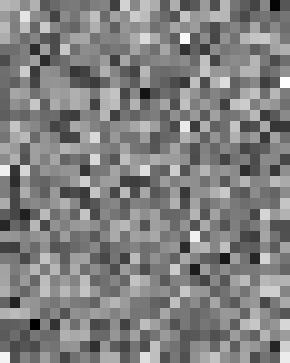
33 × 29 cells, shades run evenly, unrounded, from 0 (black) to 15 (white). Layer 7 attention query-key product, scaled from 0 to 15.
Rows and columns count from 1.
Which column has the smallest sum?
2
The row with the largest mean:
27
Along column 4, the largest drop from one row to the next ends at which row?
30
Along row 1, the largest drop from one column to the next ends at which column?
28
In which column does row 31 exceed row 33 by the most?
7
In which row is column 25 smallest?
16
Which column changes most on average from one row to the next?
19
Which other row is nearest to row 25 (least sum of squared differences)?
14
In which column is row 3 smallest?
22
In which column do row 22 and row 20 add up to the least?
26
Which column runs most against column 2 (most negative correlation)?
29
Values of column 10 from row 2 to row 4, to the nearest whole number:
11 10 7
